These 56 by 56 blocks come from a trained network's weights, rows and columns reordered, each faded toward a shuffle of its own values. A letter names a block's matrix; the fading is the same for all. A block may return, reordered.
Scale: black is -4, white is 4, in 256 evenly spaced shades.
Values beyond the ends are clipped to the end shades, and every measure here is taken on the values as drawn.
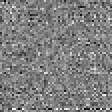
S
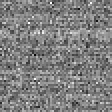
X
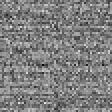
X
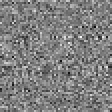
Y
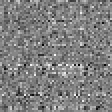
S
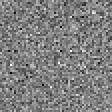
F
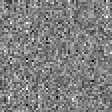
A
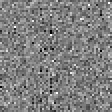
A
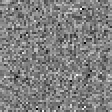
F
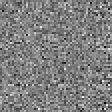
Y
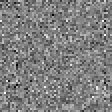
A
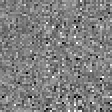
A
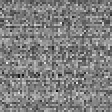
X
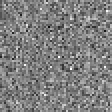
F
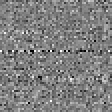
S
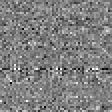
S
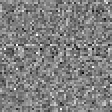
Y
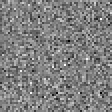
F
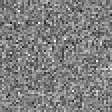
F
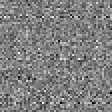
Y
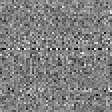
S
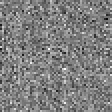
F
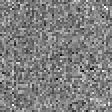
F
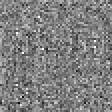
F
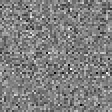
Y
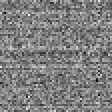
X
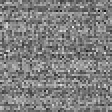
X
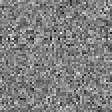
Y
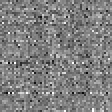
S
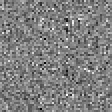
A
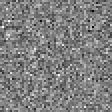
F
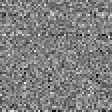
Y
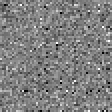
A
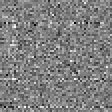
Y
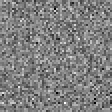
F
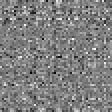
S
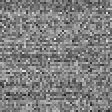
X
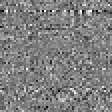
S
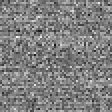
X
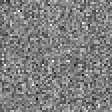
F
